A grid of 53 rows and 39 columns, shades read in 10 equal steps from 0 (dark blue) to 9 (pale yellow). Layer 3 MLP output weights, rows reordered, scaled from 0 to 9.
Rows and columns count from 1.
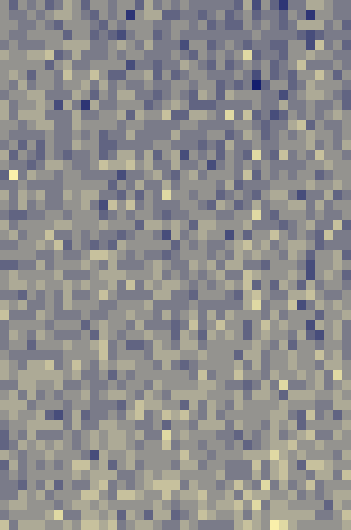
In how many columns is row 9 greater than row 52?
11
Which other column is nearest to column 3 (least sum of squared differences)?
5
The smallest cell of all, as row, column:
9, 29
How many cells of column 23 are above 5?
12
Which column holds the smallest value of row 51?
37
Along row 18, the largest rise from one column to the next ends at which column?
2
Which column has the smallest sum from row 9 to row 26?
25
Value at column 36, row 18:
3
